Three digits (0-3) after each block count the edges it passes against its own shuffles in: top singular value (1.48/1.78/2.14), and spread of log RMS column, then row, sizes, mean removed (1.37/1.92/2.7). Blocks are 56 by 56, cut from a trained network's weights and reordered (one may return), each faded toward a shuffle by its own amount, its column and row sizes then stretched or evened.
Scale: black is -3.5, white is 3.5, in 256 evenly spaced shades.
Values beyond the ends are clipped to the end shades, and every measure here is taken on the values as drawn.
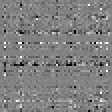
1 2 3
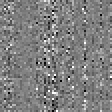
0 3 0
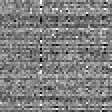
3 2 0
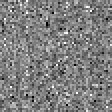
0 1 0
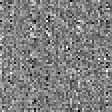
0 2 0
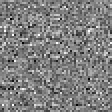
2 0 2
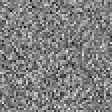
1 0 0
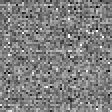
0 2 0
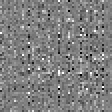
0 3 1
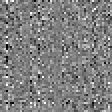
1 3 1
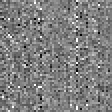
1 2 0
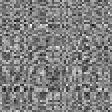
3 1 2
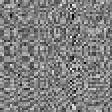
3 1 1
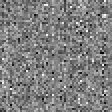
0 2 0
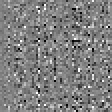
1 3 1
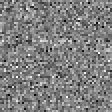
1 0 1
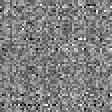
2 0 2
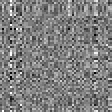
3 2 1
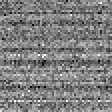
3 1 2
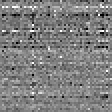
3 2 2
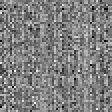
2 2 0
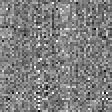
2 1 1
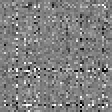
1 3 2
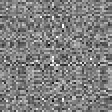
3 0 2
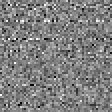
2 0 2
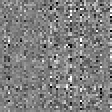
0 3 2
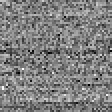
1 0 1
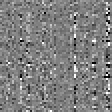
2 3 1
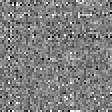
1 1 2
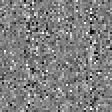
0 2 0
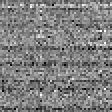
2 1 2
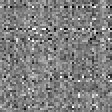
2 2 2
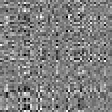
3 3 2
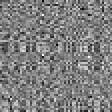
3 0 2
